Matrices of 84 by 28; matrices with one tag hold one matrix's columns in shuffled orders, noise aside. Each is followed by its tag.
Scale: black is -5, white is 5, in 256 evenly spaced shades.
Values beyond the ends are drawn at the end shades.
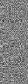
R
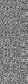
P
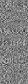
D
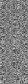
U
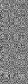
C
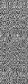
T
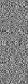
D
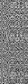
T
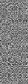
R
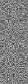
R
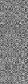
P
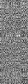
T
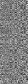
U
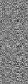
R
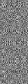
D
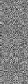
P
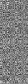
U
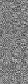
P
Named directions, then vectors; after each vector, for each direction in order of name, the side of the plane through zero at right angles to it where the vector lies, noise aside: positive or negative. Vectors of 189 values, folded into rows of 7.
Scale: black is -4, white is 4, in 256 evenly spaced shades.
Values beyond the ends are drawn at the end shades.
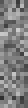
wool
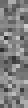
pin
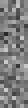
negative, negative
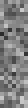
positive, negative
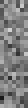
negative, positive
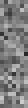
positive, negative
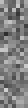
negative, negative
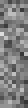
negative, positive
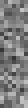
positive, negative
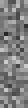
negative, negative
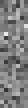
positive, positive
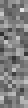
positive, negative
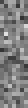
positive, positive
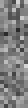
negative, negative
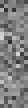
positive, positive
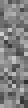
negative, positive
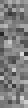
positive, negative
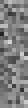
positive, negative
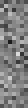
positive, positive
